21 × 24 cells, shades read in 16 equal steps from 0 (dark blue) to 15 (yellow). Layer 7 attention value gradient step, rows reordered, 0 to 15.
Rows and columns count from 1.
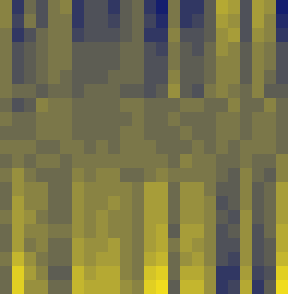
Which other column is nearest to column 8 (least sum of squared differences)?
21
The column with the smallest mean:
20
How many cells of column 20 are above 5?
12
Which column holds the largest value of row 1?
19
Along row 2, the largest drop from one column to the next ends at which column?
24
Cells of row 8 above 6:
9
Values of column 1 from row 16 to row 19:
7 6 6 7
